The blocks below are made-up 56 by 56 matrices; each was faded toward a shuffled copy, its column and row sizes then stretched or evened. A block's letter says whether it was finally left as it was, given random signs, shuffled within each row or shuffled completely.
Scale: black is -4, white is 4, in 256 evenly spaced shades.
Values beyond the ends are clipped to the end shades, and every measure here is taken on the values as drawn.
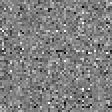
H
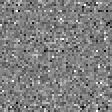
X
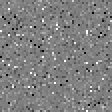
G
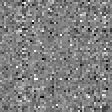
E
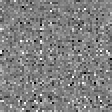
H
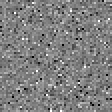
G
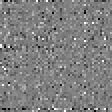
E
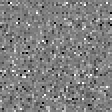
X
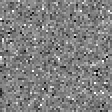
G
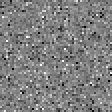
G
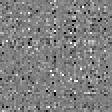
E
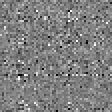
E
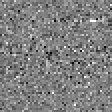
X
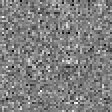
E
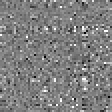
E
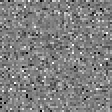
X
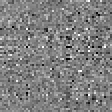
E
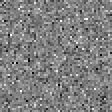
G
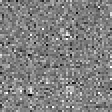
H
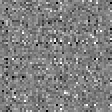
E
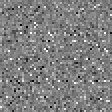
X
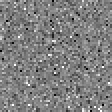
G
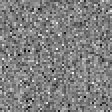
G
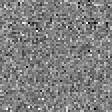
X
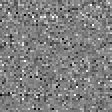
X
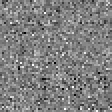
X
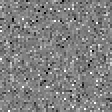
G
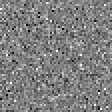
G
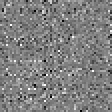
E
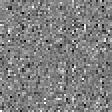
E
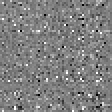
H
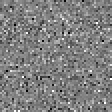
X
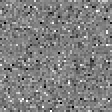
X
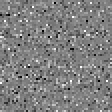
X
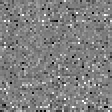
X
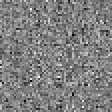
E
